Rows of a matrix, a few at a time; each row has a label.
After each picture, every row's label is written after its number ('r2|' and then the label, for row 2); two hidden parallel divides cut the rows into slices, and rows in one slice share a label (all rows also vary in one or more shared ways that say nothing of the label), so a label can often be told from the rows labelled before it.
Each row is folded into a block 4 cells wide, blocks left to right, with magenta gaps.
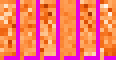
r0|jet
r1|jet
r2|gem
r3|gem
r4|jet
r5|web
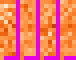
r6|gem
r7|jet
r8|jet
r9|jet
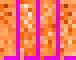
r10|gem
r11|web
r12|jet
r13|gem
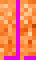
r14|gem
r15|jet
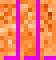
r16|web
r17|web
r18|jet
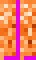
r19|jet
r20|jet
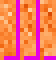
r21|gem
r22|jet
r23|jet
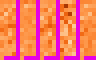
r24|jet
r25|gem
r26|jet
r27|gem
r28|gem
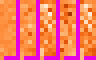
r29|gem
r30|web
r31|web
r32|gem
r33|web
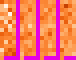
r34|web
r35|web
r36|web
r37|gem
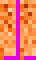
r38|jet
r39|gem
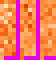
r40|gem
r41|jet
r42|web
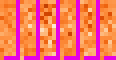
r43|gem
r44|web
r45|web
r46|web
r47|jet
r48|gem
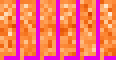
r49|jet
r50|gem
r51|jet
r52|jet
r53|jet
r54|web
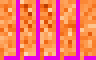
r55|jet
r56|jet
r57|jet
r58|jet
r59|web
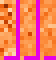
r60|jet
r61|web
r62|web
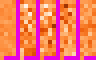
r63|gem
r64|web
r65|jet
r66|gem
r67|jet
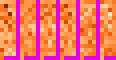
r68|jet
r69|web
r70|web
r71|gem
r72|jet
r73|web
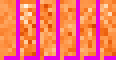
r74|gem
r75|gem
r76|jet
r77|web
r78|jet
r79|gem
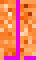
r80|web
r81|gem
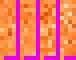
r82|web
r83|gem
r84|web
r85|gem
